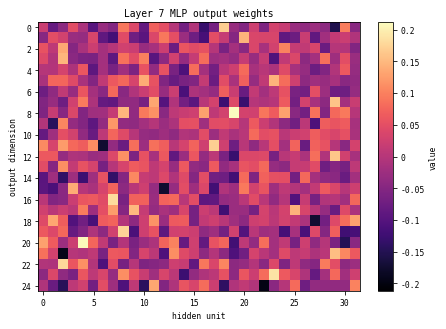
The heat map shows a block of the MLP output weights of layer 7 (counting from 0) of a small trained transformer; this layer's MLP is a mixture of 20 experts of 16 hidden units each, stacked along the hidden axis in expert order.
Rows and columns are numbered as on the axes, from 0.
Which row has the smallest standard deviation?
10
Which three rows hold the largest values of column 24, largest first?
8, 2, 5
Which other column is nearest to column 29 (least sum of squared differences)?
21
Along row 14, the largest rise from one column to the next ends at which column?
20
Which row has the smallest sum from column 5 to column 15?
7
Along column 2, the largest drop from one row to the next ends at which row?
14
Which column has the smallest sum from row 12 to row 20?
19
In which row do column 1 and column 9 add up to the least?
9
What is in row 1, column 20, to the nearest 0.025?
0.15
